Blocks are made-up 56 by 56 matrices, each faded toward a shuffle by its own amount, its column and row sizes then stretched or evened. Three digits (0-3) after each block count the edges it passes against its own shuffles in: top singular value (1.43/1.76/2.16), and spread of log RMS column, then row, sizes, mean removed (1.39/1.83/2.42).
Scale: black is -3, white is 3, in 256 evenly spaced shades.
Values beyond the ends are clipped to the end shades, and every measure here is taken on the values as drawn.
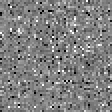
1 2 1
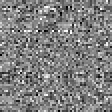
2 1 2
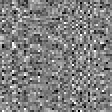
3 3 0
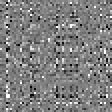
3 3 2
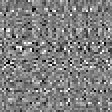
3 0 3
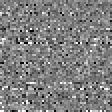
0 1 3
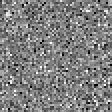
0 0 0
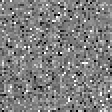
1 0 0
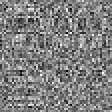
3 1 1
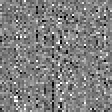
1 3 0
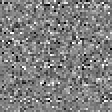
2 0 2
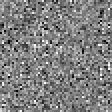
1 2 1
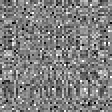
3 0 1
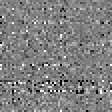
1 1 3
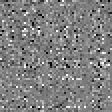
1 2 2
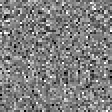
2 1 0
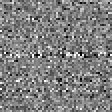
1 0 3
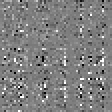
0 3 3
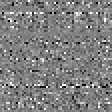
2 0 3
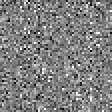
1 2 0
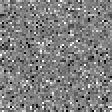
0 0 1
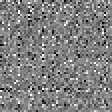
2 2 1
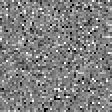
0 0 0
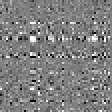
3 3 3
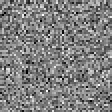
2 0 0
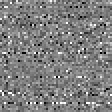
1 0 3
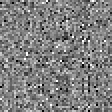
2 1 1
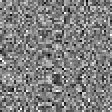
3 2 1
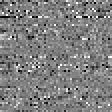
2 0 3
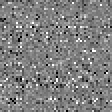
1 1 2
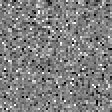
1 0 0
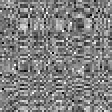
3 1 1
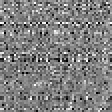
3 0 3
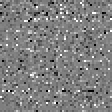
0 0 2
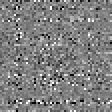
1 2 3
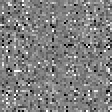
1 3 2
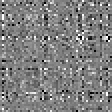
3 2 3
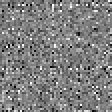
1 2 2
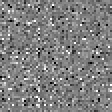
1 1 2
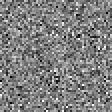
1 1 0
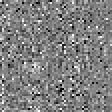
2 2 0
